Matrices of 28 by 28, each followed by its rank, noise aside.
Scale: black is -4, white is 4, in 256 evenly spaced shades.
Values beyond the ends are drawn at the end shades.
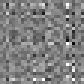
two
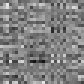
three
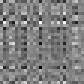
one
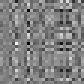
two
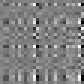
one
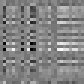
one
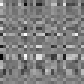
two
